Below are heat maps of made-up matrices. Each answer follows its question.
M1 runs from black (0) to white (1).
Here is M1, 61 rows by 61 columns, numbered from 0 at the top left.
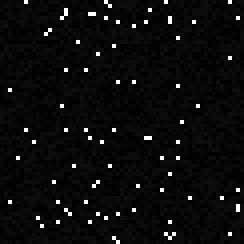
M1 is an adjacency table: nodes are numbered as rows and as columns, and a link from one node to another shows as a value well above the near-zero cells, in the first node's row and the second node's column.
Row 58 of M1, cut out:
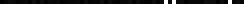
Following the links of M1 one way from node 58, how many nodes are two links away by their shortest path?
3
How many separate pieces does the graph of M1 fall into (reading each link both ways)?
5
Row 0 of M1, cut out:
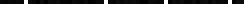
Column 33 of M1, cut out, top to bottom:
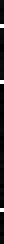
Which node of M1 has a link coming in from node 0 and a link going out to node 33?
node 6
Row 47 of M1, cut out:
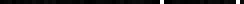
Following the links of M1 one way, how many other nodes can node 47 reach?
4
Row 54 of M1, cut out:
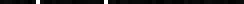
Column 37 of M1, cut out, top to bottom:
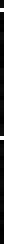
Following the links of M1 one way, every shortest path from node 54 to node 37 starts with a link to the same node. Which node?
node 26
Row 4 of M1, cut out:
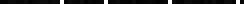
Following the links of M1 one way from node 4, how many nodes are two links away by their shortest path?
2
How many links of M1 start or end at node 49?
3
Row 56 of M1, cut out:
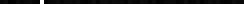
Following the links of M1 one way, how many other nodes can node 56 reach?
2
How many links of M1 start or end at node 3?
3
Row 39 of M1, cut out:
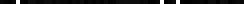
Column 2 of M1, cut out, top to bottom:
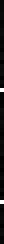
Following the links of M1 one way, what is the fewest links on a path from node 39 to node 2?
6
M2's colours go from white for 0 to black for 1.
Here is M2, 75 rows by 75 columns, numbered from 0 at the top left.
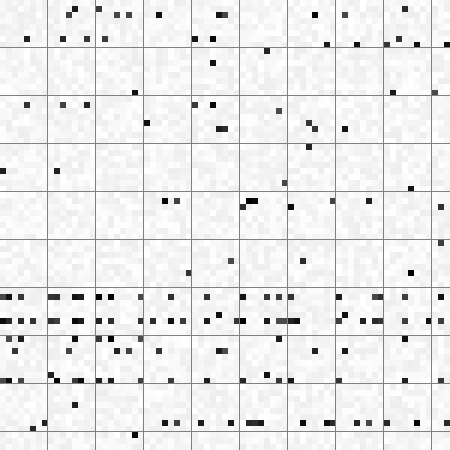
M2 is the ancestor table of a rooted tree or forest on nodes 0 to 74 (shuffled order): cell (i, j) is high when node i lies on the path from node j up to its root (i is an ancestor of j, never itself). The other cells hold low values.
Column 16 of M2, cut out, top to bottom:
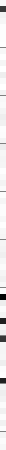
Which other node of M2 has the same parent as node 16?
67
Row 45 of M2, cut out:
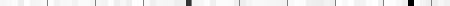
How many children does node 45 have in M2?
1
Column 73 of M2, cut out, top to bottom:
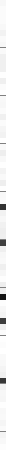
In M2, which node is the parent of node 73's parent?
34
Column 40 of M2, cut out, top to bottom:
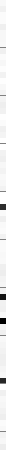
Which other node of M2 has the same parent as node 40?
48
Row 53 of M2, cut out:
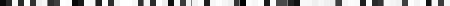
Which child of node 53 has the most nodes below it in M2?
49
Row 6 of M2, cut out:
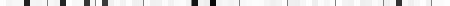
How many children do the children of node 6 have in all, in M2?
4
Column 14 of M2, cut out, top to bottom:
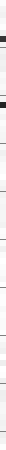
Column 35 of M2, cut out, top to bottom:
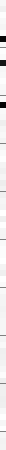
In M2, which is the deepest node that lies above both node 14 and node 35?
17
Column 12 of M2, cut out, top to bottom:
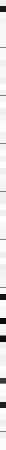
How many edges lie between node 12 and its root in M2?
6
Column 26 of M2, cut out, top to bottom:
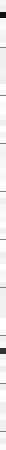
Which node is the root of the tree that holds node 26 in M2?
58
